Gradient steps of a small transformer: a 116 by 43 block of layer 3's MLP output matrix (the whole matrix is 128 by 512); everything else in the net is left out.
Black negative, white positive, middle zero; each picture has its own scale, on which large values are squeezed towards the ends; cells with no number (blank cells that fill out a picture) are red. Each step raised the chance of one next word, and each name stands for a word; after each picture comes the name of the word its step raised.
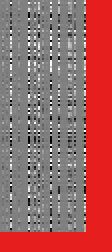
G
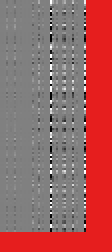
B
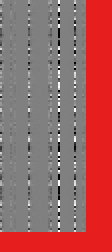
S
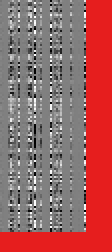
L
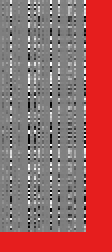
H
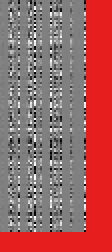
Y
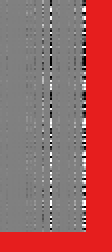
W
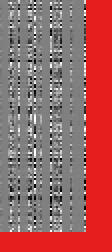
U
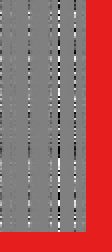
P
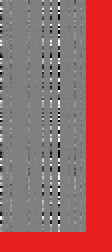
Y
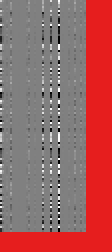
B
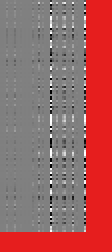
U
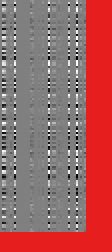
G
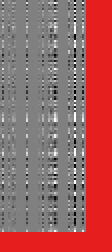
U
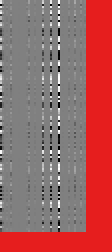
H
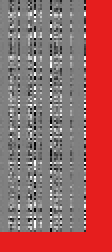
P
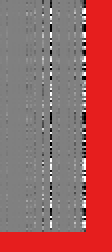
P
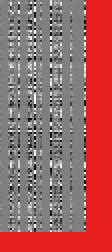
G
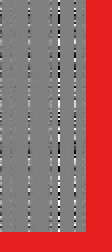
Y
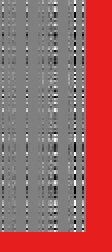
S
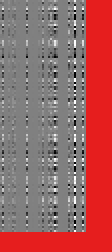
Y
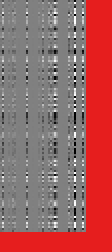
P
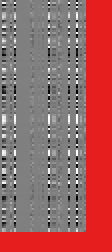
U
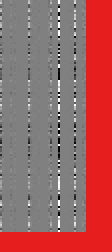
L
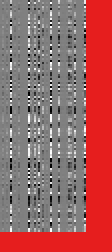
U
